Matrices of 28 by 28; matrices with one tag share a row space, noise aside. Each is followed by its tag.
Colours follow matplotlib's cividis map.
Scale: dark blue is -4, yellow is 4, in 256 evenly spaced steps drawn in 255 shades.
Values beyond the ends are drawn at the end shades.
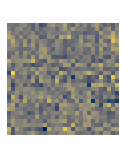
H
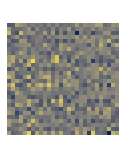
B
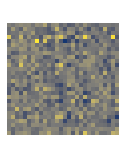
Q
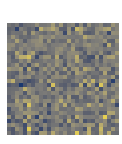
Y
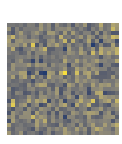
H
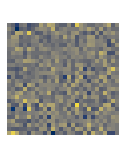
Y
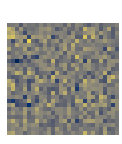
Y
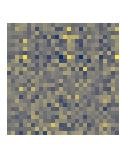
Q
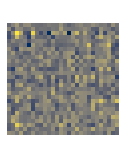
B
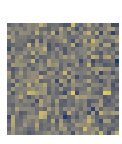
H
